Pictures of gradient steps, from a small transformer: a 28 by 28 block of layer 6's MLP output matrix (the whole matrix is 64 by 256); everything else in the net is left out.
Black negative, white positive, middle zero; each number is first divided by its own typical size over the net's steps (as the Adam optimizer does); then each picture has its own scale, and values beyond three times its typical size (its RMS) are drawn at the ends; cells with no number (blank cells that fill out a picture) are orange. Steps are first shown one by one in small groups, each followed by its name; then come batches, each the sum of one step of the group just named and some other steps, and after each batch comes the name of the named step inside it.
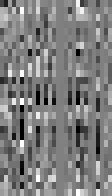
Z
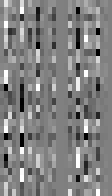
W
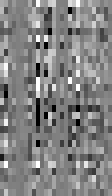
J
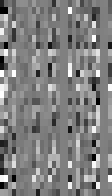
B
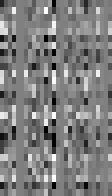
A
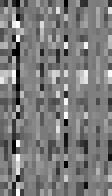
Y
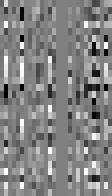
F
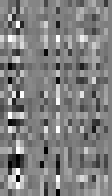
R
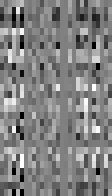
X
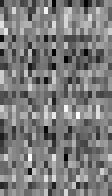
A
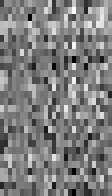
A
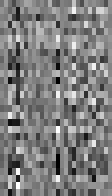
R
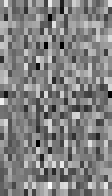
J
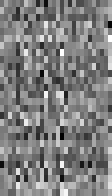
R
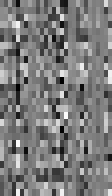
Y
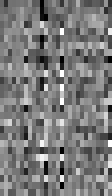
Z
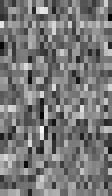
A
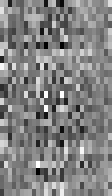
J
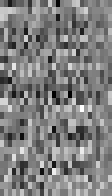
Z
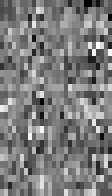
X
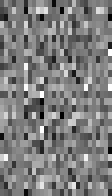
A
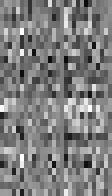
X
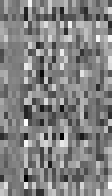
W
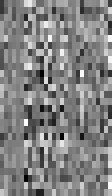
B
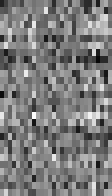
A
